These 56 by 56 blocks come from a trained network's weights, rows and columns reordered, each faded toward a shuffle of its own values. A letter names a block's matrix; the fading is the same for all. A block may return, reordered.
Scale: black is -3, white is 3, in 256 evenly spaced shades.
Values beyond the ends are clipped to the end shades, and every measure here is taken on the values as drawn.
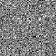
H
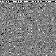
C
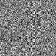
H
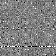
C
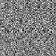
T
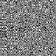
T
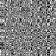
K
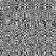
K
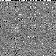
C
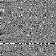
C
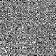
H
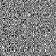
H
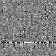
C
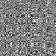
T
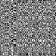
K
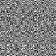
K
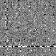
C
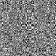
T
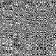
T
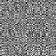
K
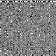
C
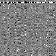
C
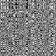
K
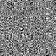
T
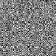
H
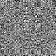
T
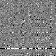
C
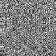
T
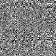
C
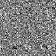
H
